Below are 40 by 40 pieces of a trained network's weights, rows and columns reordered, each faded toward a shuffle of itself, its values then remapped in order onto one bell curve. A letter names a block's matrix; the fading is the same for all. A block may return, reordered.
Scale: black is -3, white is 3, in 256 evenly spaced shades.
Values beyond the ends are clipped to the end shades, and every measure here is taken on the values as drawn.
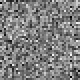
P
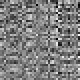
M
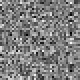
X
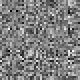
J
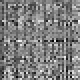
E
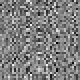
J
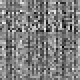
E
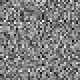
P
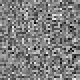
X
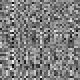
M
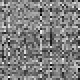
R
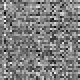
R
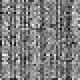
E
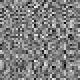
J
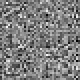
X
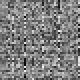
R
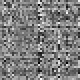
R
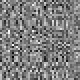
J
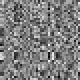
J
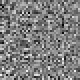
P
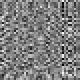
M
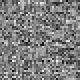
P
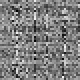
R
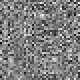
X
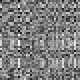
M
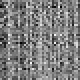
E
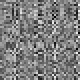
M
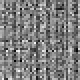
E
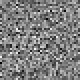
P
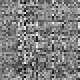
R
